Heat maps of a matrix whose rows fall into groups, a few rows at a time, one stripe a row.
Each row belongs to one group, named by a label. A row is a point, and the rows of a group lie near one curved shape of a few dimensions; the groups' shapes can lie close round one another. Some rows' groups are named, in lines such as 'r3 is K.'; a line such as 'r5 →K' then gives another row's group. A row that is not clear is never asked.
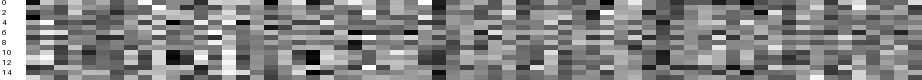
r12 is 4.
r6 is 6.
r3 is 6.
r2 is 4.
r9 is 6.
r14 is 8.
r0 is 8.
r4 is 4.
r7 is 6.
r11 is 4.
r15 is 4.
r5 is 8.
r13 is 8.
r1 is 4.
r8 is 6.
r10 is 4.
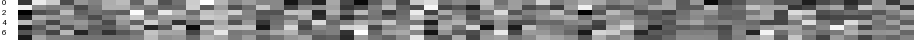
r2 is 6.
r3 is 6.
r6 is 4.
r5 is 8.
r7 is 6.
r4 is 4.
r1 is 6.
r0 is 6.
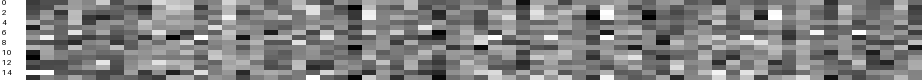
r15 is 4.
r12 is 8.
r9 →6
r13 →8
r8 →8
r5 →6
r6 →4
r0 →8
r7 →4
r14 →4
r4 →6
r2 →4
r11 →6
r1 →8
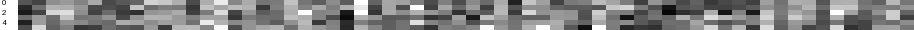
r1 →8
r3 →6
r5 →4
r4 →6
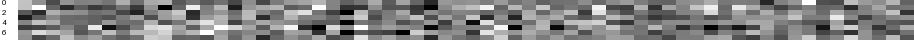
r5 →8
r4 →6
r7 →4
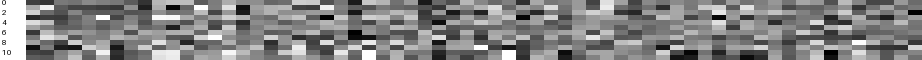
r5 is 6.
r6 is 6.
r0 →8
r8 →4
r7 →6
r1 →4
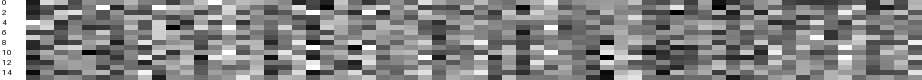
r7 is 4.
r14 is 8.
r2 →8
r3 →6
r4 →4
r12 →8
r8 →8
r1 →8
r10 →4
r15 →6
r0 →6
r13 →8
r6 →8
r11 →8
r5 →4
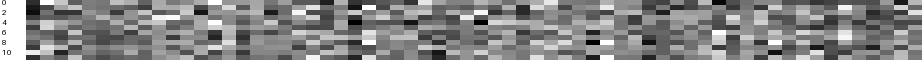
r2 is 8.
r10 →4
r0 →6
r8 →4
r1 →8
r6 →6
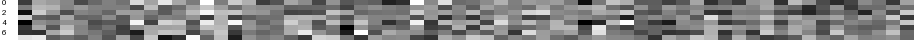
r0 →6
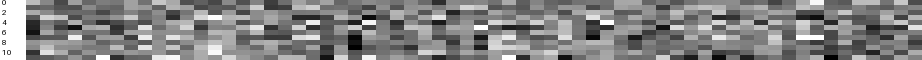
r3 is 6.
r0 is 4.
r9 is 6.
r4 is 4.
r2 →6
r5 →8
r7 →6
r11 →8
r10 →6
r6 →6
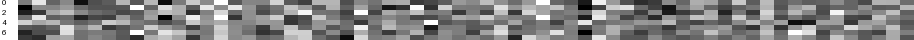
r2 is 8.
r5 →4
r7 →8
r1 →6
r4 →6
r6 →6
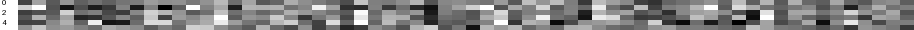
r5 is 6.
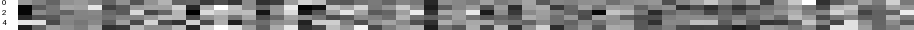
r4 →4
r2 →8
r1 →8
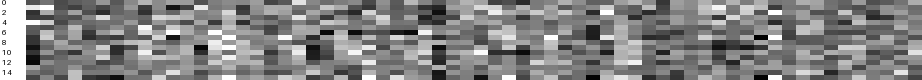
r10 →8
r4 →4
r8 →6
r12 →6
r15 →4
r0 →8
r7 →4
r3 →8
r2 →4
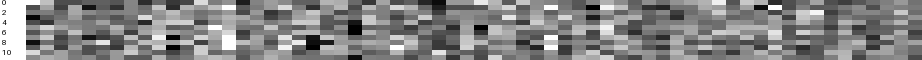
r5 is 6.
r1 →4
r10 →6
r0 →4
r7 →4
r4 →8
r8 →8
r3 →6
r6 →6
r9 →4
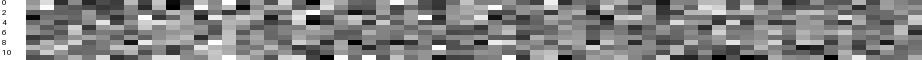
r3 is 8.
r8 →6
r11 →8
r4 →8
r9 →6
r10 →6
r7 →8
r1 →4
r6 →6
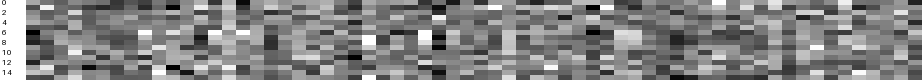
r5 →6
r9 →4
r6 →6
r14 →4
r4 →6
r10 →6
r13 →4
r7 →8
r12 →6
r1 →4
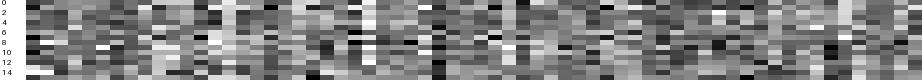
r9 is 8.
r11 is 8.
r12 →4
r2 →6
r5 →4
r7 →8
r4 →6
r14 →4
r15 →8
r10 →6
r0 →8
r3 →6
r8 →6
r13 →4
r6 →6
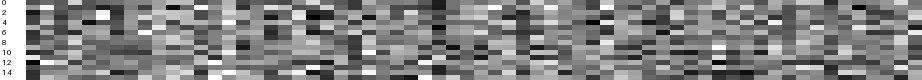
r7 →8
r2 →8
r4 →4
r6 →8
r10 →8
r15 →6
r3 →8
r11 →6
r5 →4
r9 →6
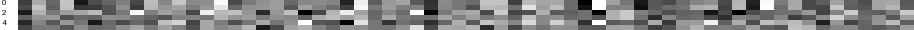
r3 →6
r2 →8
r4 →4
